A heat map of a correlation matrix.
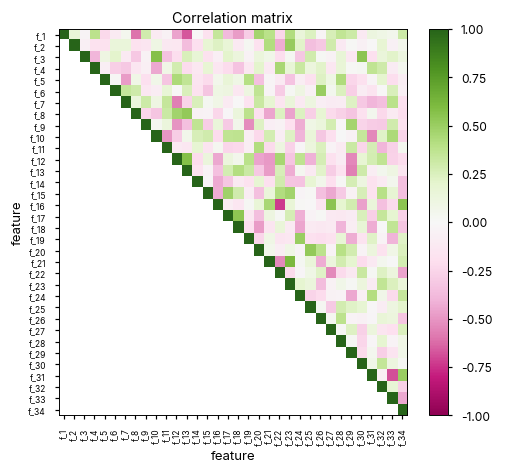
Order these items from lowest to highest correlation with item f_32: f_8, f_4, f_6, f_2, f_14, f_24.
f_8, f_14, f_6, f_24, f_2, f_4
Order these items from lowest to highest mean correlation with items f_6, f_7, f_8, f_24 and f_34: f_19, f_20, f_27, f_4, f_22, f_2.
f_22, f_4, f_27, f_2, f_20, f_19
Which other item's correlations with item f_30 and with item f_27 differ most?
f_16
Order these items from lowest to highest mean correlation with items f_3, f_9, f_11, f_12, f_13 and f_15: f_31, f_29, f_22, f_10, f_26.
f_29, f_31, f_10, f_26, f_22
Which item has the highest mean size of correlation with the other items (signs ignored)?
f_12
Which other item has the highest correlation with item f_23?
f_21
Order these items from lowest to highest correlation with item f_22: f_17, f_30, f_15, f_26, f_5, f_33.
f_5, f_17, f_33, f_26, f_30, f_15
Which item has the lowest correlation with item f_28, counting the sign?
f_18
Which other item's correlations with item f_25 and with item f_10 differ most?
f_20
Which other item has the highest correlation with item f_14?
f_9
